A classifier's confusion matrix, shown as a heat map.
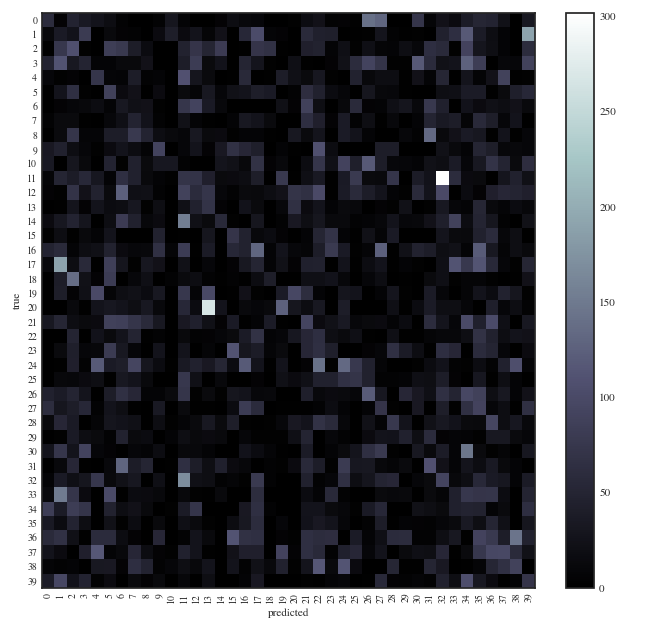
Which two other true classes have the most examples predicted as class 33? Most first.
17, 14
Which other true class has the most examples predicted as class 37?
4
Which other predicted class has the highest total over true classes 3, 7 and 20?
13
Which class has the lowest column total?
10
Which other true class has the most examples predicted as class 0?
34
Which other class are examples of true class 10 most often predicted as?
26
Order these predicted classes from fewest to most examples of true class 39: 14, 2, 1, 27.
14, 2, 27, 1
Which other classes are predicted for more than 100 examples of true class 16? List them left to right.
17, 27, 35
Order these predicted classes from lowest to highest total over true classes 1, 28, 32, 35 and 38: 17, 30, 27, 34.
30, 27, 34, 17
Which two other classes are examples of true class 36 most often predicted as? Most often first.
38, 15
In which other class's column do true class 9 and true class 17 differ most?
1
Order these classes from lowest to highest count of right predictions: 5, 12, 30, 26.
30, 12, 5, 26
